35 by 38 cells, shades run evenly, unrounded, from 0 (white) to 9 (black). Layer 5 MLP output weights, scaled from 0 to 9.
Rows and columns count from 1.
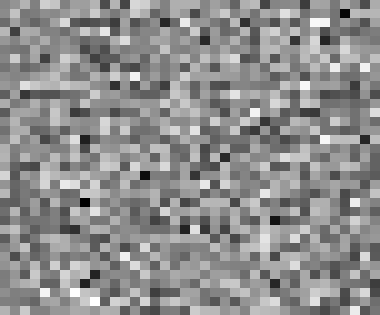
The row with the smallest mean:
21
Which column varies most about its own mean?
9
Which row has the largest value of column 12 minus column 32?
3
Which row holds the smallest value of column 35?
6
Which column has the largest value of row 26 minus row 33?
8
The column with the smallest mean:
32
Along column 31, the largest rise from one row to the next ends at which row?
13
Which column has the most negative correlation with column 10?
35
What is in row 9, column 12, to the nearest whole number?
2
